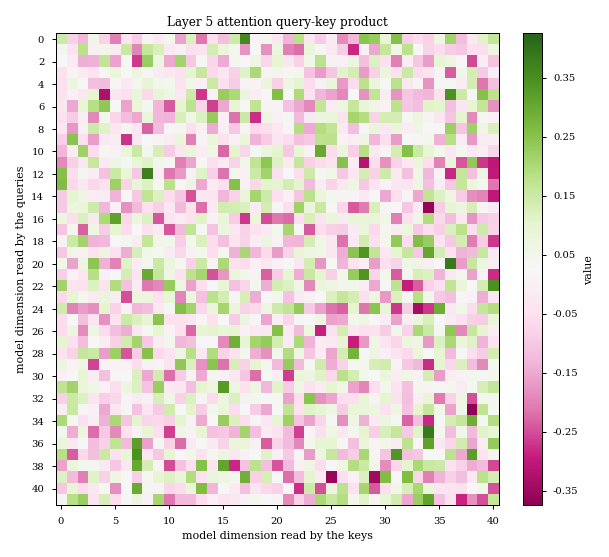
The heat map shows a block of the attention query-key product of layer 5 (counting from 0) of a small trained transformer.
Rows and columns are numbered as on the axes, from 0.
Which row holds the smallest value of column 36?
12
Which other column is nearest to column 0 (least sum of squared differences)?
30
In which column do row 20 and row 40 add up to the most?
13
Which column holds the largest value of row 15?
22
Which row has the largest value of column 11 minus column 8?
24
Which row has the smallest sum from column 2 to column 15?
0
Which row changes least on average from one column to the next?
25
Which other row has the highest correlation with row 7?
35
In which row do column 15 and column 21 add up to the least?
10
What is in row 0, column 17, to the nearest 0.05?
0.35
